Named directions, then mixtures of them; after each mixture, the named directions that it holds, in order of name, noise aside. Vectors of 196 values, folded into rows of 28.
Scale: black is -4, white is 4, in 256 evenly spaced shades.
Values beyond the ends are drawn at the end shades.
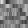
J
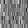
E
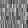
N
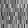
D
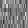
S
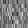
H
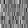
E.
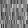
D, J, N.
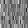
E.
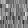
J, N, S.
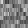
H, J.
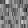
E, J.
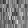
H, J.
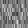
H.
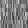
E, N, S.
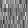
S.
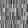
N.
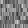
H, J, N.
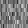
D, H, N.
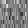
H, J, S.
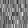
H.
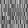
D, E, S.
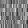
N.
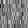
E, H.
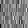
E.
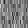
E, H.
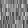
H, N, S.
